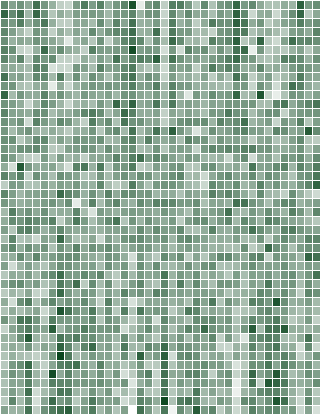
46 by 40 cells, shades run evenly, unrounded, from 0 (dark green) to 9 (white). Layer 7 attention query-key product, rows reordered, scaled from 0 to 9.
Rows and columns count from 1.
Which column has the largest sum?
26
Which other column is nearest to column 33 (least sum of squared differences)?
27
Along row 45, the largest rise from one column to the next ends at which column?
22
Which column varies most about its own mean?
17
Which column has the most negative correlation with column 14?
13
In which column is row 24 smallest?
29
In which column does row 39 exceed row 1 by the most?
38
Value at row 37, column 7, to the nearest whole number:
1
